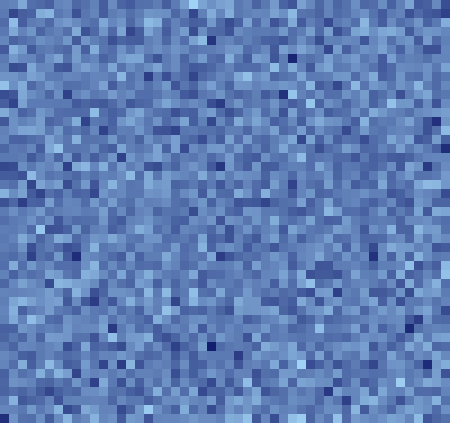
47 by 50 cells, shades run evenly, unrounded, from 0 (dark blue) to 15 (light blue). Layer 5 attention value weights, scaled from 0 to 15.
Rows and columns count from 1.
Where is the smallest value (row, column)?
39, 24
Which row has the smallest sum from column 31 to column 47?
18
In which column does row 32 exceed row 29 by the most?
9
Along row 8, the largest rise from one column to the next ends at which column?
4
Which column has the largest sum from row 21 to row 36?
17
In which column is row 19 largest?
10
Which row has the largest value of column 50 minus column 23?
31
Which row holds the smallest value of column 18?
19
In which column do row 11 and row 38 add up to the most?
13
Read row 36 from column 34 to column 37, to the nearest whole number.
5 6 9 6
